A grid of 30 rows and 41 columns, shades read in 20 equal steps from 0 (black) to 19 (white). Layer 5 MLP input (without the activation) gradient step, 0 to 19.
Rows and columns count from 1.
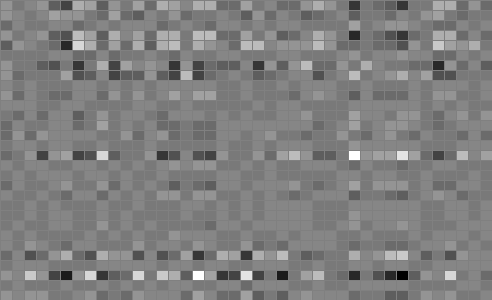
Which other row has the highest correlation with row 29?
26
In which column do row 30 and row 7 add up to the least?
22
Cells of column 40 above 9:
16
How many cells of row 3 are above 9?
20
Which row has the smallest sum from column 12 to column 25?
7
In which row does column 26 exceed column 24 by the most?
28
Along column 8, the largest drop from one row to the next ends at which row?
29
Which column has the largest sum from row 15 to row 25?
30
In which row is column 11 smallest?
8
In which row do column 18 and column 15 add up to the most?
4
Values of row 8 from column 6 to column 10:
12 6 7 10 5
